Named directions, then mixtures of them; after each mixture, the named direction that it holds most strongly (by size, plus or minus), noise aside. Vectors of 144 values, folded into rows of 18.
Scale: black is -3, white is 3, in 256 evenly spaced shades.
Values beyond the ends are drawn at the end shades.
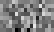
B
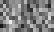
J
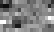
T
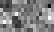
T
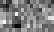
T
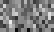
J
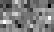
T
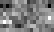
T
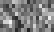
B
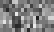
B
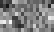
T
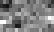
T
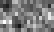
T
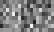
J
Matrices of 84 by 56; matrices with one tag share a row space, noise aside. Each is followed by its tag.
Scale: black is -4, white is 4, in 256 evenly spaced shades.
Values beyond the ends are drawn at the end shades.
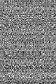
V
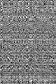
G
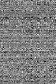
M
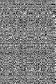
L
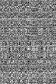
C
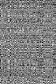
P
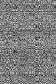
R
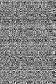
L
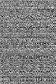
M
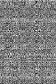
R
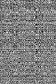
R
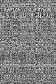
R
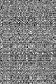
G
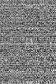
M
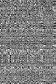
P
